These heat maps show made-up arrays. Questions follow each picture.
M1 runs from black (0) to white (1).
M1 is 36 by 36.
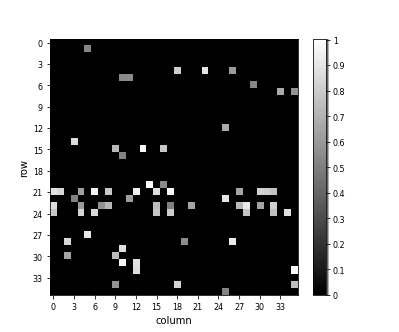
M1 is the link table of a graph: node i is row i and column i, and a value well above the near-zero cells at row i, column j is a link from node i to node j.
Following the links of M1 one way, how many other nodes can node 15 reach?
4
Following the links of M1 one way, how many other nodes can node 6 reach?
2
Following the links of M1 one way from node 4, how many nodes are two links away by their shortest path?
3
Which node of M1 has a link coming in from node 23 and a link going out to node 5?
node 27
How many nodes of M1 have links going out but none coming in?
3
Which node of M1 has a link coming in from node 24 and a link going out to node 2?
node 28
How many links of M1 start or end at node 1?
2
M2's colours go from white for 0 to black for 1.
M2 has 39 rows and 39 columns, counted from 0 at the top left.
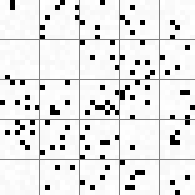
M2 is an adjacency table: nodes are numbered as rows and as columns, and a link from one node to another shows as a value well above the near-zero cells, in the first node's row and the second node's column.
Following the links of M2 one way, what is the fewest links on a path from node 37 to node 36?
2
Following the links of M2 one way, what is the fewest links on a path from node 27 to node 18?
3
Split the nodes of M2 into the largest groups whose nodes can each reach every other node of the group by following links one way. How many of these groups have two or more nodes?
2
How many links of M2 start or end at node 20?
12
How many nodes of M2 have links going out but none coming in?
1
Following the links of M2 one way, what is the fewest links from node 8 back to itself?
3
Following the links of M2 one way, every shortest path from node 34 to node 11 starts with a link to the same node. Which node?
node 28
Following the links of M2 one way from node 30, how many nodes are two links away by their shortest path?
3
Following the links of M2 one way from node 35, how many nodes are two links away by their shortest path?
10
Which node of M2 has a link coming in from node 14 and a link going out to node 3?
node 26
